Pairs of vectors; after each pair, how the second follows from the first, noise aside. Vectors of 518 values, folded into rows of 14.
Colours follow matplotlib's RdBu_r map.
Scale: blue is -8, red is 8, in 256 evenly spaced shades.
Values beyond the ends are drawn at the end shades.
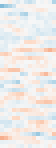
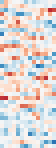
reversed, scaled up.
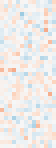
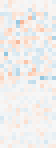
reversed, negated, partly zeroed.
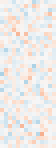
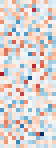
negated, scaled up.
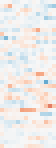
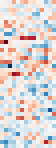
reversed, scaled up.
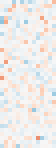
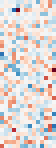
reversed, scaled up.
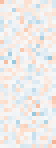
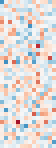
negated, scaled up.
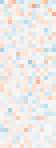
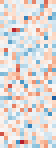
reversed, scaled up.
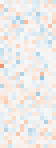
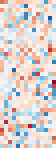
reversed, scaled up.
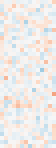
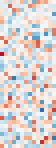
reversed, scaled up.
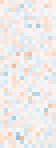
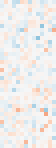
wrapped around, negated, partly zeroed.
